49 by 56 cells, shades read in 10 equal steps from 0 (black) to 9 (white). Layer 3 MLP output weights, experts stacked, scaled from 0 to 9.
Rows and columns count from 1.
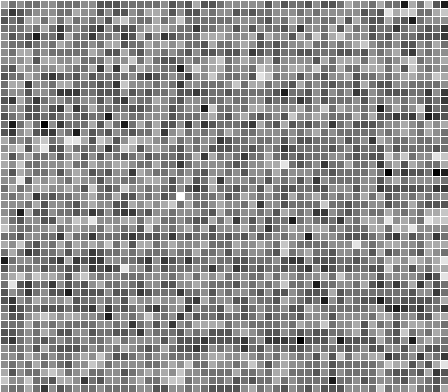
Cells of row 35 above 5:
15
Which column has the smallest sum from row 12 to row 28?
26
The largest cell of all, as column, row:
23, 25
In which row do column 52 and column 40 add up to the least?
43
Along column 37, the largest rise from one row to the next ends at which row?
29
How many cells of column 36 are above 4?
21
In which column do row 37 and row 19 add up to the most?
6
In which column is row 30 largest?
9
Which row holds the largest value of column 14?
31
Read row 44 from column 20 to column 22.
4 6 4
